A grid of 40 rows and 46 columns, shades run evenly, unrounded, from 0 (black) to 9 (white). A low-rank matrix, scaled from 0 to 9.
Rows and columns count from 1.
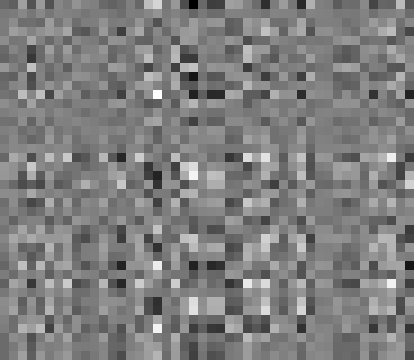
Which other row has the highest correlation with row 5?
8
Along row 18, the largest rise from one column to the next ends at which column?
28
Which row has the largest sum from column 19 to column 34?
35
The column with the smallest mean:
14
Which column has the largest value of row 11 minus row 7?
18
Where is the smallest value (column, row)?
22, 1
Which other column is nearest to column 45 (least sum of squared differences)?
17
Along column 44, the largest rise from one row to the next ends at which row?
32
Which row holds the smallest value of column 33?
21
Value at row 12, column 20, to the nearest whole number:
3
